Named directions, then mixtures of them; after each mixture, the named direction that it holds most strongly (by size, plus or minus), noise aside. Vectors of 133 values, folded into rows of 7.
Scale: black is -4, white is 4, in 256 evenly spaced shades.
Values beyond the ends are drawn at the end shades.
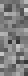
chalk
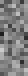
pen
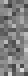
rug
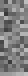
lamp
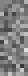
lamp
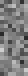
pen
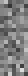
rug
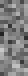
pen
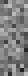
rug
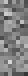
lamp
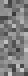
rug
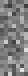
rug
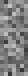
rug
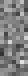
pen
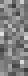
pen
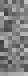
lamp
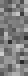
pen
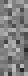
rug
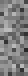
lamp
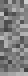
lamp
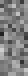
pen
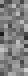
pen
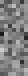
pen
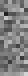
lamp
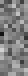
pen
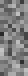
pen
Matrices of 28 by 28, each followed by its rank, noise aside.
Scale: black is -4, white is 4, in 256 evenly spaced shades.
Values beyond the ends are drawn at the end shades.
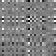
one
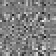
three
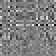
two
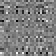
three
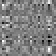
two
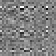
two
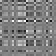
one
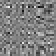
four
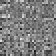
four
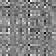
two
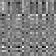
one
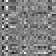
two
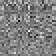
four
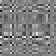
two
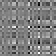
one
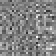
three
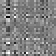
two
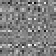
three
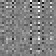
one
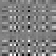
one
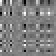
one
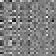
two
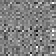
four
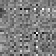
three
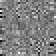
four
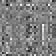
four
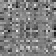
three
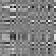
two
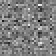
three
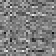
three
